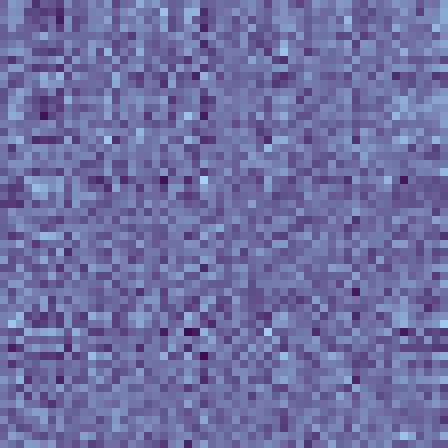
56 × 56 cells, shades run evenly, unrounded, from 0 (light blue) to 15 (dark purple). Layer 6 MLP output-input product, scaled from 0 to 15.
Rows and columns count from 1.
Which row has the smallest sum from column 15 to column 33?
2
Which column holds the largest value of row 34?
26
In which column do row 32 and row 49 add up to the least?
8
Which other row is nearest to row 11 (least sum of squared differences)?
52
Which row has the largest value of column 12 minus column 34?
42
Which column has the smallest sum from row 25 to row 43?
3
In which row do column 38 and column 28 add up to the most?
38
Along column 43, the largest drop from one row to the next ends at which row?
50
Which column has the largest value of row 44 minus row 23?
49
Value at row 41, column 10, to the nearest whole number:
10
